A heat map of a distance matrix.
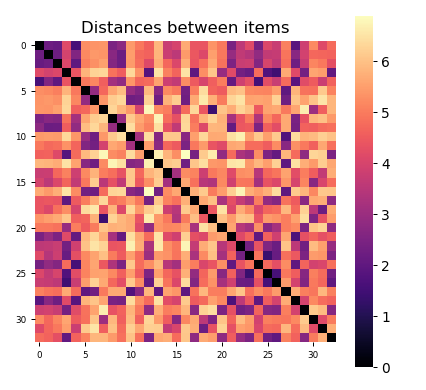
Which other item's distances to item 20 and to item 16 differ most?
12
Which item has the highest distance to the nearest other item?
14
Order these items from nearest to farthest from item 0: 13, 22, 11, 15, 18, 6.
22, 15, 18, 11, 6, 13
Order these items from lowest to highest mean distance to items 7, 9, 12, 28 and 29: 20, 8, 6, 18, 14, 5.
8, 20, 14, 18, 5, 6
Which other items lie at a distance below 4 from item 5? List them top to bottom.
6, 10, 11, 13, 16, 27
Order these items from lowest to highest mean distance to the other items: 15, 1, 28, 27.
1, 28, 15, 27
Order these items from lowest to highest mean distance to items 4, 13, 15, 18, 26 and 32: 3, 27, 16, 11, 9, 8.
3, 9, 11, 27, 8, 16
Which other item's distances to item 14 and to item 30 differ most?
19
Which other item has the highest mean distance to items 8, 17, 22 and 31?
13
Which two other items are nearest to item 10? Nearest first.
27, 6
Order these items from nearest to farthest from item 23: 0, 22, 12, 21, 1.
22, 12, 1, 0, 21
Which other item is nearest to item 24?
4
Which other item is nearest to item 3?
26
